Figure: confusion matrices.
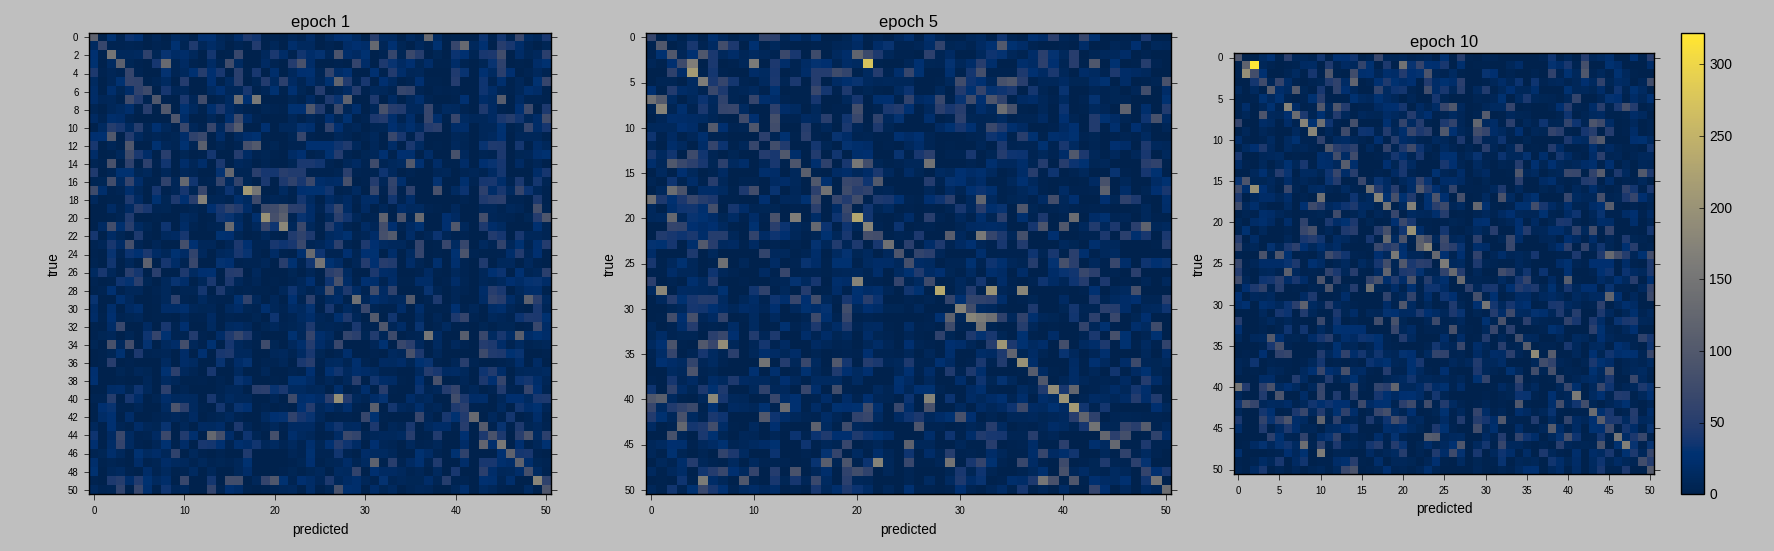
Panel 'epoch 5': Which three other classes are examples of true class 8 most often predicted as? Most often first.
1, 34, 46
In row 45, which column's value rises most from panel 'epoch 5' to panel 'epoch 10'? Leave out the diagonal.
38
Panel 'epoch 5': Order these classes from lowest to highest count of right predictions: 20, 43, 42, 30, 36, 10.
10, 42, 43, 30, 36, 20
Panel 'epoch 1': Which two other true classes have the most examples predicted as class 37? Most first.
33, 0
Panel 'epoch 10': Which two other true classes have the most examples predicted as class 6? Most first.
26, 44
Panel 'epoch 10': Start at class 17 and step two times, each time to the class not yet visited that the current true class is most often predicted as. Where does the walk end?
44
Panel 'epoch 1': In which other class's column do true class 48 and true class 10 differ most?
16
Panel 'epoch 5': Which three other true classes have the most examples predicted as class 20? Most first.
27, 14, 2
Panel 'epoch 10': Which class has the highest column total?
10
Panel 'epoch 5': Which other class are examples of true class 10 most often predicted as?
6
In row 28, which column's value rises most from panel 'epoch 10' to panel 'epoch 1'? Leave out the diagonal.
26
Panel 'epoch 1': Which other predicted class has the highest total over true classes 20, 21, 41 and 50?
19
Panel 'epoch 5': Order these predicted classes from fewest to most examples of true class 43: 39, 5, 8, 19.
8, 39, 5, 19
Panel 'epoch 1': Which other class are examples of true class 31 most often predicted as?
41
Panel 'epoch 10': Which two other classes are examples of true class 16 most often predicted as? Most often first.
2, 22
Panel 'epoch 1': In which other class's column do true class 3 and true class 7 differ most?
18
